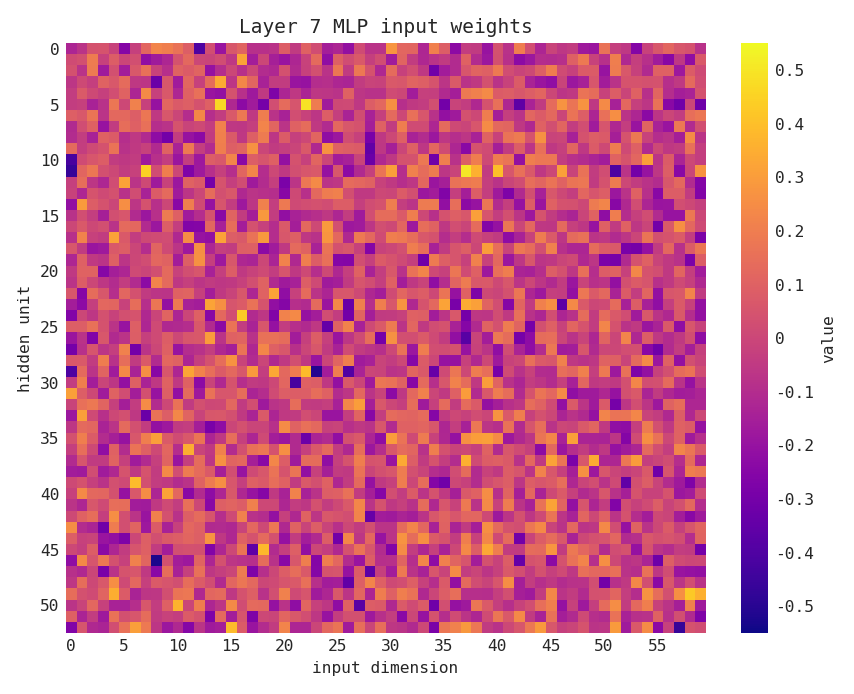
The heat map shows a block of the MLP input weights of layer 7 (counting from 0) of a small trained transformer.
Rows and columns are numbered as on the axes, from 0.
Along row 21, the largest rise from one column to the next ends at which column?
8
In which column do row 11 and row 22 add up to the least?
51
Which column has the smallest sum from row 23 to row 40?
28
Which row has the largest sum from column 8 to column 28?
17
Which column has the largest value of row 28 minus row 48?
26
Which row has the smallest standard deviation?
21
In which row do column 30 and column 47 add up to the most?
35
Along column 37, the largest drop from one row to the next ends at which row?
24
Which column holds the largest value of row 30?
39
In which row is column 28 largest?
48
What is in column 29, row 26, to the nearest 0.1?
-0.3
